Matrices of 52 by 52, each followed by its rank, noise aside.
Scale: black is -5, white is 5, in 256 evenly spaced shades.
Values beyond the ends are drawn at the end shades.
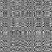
three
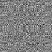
five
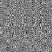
six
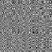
four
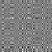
two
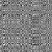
two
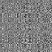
six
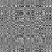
three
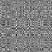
four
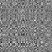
four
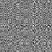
five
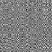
four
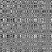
three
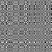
two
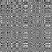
three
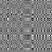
two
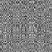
five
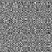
five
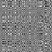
three
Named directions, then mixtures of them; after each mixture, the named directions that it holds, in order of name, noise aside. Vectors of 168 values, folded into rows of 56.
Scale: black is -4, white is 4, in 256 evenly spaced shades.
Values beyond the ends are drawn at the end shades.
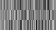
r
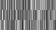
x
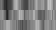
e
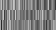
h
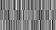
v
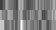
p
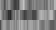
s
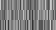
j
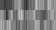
e, p.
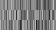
h, r.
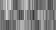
e.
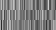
h.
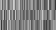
h.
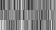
p, v.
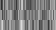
j, p.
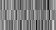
r.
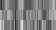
p.
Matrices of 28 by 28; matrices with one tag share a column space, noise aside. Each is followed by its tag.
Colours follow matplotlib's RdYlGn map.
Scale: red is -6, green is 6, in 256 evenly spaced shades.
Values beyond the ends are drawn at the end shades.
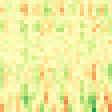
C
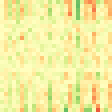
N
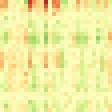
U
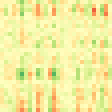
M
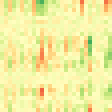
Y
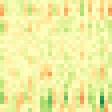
C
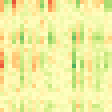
U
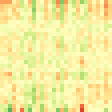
N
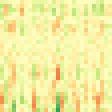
C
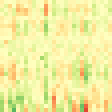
C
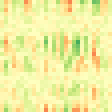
Y
